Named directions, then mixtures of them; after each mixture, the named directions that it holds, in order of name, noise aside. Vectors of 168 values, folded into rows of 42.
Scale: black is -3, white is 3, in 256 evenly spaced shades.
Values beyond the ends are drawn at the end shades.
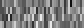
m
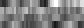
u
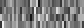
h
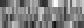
m, u.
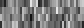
h, u.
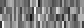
h.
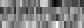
h, u.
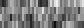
h, u.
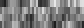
h, u.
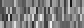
m.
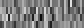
m.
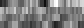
u.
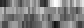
u.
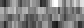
u.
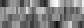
u.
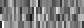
h.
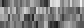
m, u.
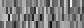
m.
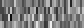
m.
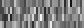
m.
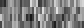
h, u.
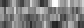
u.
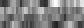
u.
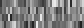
m, u.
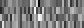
h, m.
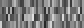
h, m.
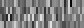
m.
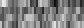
h, u.
